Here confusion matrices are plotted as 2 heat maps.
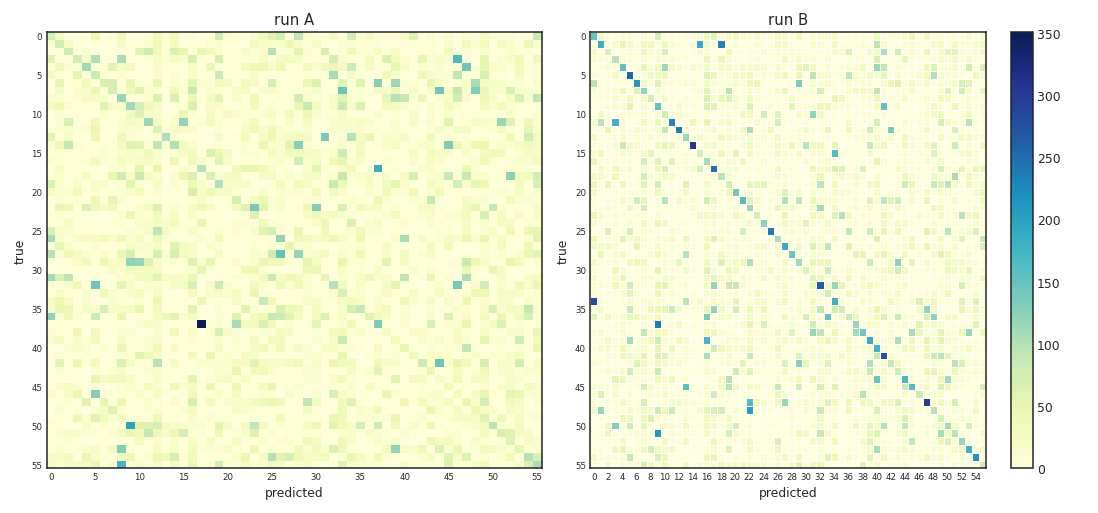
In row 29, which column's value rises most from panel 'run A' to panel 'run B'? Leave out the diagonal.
43
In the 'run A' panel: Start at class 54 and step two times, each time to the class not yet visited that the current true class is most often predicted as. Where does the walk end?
12
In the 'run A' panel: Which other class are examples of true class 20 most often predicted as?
16
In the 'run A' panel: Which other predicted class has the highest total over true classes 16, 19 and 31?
0
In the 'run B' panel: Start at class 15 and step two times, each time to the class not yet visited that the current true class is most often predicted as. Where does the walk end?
0
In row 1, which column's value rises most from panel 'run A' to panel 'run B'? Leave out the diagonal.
18
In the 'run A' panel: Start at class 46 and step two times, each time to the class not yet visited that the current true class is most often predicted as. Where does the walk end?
32
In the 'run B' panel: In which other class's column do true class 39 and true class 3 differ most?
16
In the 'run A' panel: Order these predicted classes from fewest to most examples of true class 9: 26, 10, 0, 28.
26, 0, 28, 10
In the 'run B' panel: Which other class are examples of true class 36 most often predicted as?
33
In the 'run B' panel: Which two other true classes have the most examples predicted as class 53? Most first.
38, 11
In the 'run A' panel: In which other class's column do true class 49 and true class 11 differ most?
15
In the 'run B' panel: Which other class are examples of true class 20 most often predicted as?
27
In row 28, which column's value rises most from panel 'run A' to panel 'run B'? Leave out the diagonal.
13
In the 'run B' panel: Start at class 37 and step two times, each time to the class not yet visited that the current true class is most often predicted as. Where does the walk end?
41
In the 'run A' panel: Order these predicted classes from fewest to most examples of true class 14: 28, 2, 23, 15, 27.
23, 15, 27, 2, 28
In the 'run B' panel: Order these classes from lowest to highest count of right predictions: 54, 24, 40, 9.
24, 9, 40, 54
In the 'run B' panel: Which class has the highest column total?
9
